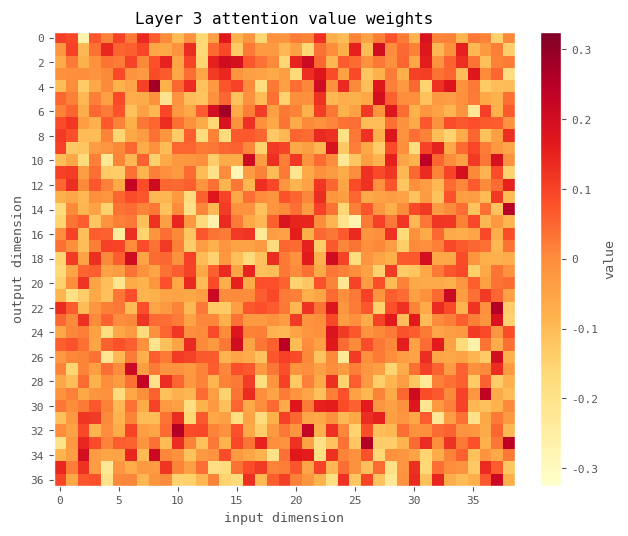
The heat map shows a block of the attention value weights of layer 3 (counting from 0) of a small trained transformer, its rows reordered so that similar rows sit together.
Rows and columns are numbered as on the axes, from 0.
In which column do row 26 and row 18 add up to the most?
31
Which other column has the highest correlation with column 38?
26
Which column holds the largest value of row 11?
34
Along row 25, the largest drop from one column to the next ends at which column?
20
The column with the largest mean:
23
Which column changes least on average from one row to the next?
3
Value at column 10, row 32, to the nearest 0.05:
0.25
